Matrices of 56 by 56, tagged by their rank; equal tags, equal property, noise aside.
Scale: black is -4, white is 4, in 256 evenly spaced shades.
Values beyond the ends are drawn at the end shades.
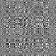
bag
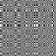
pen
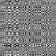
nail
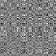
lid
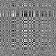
pen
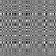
pen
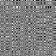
lid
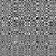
lid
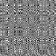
lid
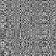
bag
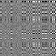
pen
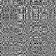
bag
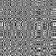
lid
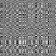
nail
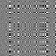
pen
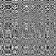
lid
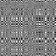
pen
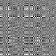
nail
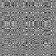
lid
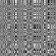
nail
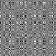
nail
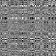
nail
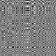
lid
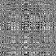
bag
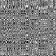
bag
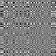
nail
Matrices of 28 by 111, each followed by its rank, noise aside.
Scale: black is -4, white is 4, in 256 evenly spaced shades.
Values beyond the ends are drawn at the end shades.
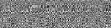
five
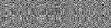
four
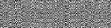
four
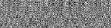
six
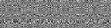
three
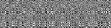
three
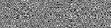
six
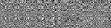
four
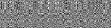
five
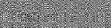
six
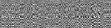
three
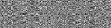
six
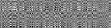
three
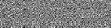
six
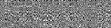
five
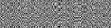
four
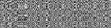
four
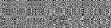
three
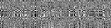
three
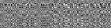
three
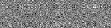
six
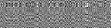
three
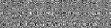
four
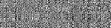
six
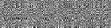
six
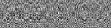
four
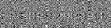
six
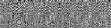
six
